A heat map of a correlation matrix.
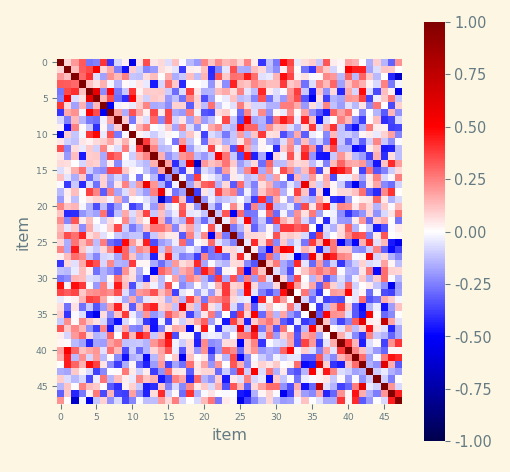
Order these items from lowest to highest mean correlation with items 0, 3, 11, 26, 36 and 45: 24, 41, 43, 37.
43, 37, 41, 24
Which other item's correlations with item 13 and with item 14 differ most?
29
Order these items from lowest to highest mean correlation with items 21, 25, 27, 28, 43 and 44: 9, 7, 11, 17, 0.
7, 0, 11, 17, 9
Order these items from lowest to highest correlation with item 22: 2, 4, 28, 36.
28, 36, 4, 2
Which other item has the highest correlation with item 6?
0
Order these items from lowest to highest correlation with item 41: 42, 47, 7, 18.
7, 18, 42, 47
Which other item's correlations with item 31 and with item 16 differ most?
32
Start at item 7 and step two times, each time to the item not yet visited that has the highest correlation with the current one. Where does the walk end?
5
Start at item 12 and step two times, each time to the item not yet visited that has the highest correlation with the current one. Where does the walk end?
34
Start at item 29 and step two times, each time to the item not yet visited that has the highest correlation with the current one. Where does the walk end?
37
